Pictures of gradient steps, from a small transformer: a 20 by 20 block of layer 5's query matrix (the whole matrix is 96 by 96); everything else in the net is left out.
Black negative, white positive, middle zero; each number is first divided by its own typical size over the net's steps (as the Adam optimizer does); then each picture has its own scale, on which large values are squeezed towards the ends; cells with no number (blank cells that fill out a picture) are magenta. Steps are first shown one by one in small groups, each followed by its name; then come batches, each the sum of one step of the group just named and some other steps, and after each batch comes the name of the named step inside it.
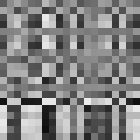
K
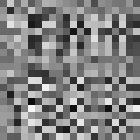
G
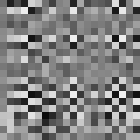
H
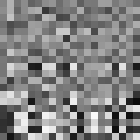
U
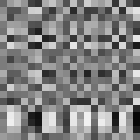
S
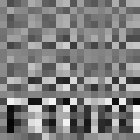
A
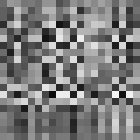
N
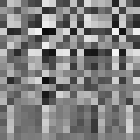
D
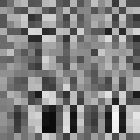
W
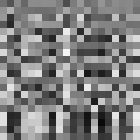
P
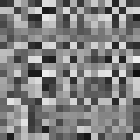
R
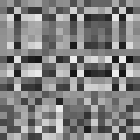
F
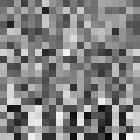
P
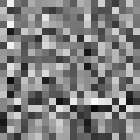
D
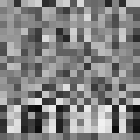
H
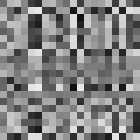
S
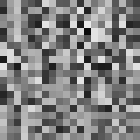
G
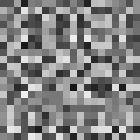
H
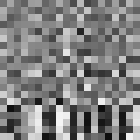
P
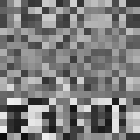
W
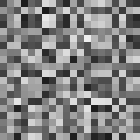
D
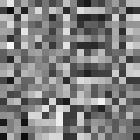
F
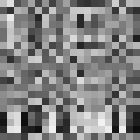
H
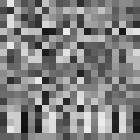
D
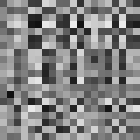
G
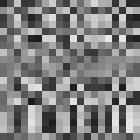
W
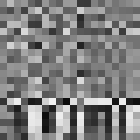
K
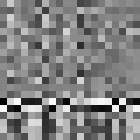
K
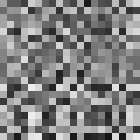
H
